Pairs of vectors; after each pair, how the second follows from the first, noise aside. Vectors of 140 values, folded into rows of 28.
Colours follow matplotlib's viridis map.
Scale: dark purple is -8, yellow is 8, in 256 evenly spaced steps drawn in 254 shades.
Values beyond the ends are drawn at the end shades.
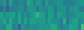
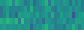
shuffled.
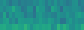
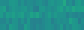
wrapped around, shrunk.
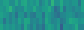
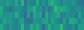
sign-scrambled.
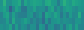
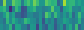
scaled up.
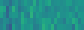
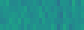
wrapped around, shrunk.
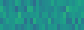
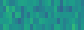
shuffled.
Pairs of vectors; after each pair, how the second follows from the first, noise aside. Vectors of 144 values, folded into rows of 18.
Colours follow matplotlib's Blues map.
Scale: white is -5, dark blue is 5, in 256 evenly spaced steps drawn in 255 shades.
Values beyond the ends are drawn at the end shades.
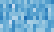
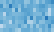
partly zeroed.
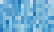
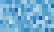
shuffled.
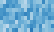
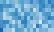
shuffled.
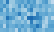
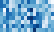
scaled up.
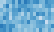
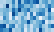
scaled up.
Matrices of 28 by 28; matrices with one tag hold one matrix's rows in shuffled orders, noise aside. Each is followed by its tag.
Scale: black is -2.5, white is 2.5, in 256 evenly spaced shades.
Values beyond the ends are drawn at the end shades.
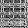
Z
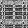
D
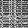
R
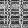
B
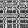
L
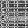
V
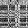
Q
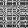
L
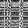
B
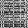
Z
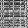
Z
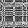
D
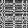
D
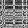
D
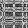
D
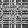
R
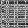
V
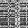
Q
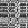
Q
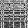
Z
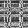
B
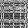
Z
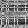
V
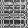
Z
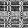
B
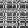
L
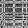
D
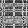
D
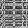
D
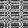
B
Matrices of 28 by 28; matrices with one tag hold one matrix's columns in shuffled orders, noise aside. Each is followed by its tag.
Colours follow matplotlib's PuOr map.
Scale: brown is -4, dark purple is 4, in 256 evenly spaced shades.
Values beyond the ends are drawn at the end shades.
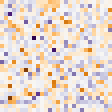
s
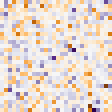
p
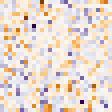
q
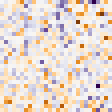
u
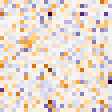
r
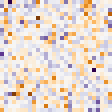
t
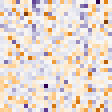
u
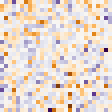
p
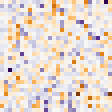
t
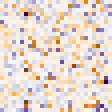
r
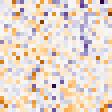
u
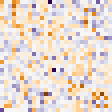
t
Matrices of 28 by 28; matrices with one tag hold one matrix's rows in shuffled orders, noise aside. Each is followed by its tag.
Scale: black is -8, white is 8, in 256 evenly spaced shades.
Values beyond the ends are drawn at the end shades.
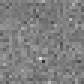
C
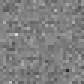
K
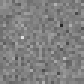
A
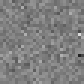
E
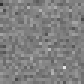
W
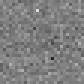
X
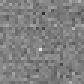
C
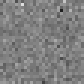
A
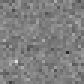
K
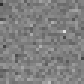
W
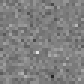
X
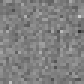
E
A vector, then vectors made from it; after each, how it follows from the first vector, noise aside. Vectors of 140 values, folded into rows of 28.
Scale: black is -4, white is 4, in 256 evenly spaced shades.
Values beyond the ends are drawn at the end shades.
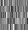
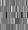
negated, partly zeroed.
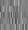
reversed, shrunk.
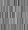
reversed, negated, shrunk.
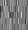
wrapped around, negated, partly zeroed.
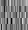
wrapped around, negated.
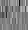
wrapped around, negated, partly zeroed.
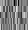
reversed, negated.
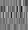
wrapped around, negated, partly zeroed.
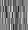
sign-scrambled.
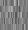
reversed, shrunk.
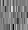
negated, partly zeroed.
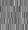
reversed, shrunk.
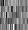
sign-scrambled.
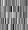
sign-scrambled.
